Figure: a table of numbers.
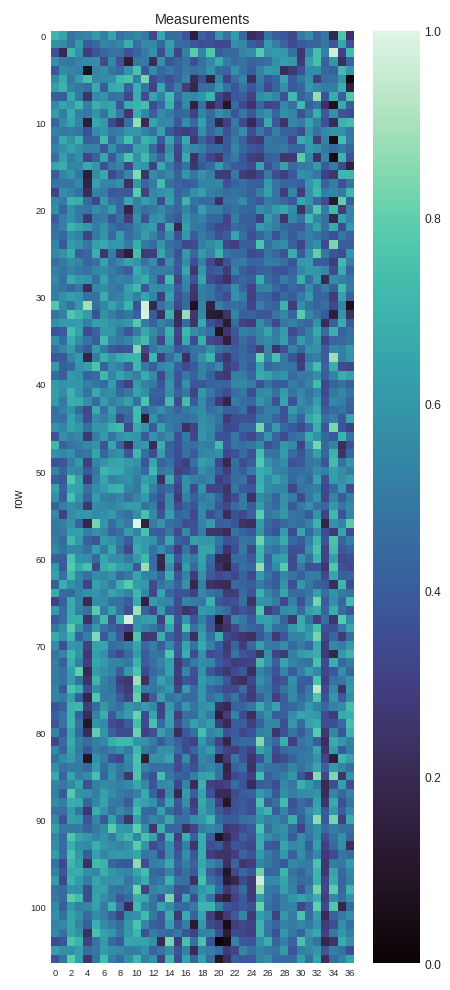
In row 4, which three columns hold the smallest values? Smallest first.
4, 28, 29
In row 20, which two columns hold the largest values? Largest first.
32, 34
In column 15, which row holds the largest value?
37
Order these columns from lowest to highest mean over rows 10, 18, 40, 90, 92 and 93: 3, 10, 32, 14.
3, 14, 32, 10
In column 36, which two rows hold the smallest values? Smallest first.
5, 31
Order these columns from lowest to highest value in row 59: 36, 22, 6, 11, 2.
22, 36, 6, 2, 11
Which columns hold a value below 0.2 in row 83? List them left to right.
4, 11, 20, 34
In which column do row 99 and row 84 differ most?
14
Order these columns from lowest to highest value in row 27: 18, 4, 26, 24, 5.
24, 26, 4, 5, 18
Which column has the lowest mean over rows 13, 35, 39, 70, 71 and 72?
21
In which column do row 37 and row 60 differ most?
11
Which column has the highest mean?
10
